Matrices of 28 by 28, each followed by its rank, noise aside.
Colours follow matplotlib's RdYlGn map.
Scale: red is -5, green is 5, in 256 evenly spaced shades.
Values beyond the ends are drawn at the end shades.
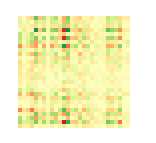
two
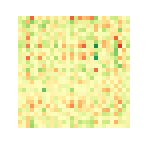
four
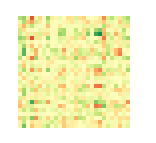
three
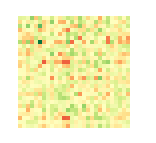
four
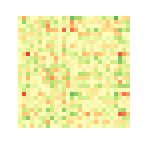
four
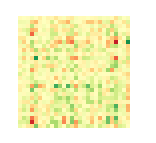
three
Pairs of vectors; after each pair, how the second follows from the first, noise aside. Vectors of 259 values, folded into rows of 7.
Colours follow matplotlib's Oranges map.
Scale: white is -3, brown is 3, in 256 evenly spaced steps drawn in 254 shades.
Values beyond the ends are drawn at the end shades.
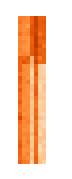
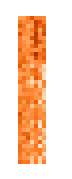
partly zeroed.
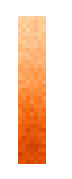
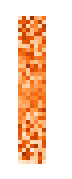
sign-scrambled.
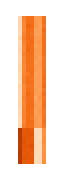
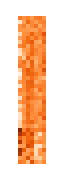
partly zeroed.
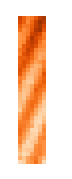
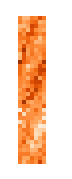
wrapped around, negated, partly zeroed.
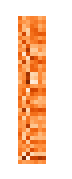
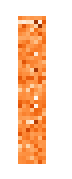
reversed, negated, partly zeroed.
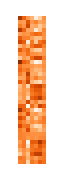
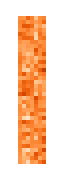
reversed, shrunk.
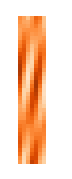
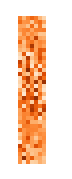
sign-scrambled.
